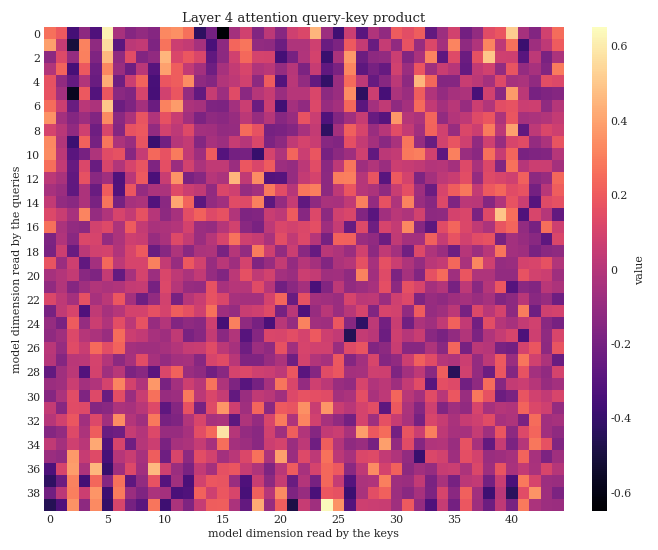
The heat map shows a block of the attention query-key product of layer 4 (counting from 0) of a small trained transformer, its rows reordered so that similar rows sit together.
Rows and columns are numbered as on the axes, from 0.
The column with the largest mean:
5
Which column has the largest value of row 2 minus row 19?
3
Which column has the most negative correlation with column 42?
11
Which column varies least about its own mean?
1
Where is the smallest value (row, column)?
0, 15
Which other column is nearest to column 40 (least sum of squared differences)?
23
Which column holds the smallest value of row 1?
2
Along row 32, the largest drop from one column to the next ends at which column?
10
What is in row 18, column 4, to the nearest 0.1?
0.1
